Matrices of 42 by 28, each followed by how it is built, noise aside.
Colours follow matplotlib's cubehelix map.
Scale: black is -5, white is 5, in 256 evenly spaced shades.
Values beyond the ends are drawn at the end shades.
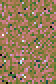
sparse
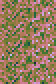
repeating rows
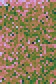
smooth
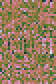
low rank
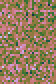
blocks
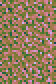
repeating rows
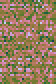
blocks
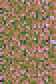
repeating rows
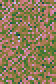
Hankel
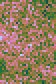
smooth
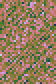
Hankel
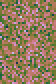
repeating rows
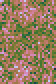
smooth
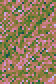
Hankel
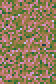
repeating rows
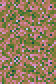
repeating rows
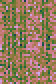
blocks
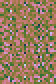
low rank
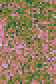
smooth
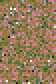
sparse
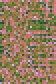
blocks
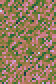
Hankel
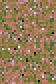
sparse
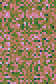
blocks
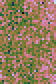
smooth
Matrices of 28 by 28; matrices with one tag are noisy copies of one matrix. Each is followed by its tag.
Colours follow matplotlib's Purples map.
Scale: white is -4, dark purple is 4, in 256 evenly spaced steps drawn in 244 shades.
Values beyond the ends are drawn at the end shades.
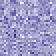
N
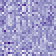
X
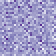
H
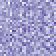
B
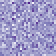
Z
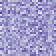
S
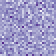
H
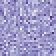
N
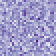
B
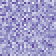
Z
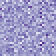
H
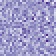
B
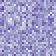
X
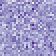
Z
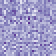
N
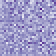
H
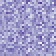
H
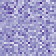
H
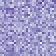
H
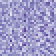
B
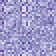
X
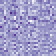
N
